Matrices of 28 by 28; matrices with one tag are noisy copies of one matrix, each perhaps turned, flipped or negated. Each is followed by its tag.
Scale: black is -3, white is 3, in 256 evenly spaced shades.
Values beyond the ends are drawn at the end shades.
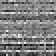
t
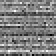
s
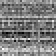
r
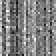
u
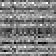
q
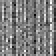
s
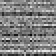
s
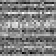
q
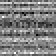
q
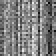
r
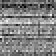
r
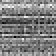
r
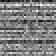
s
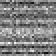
q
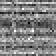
q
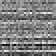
t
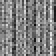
s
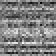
q
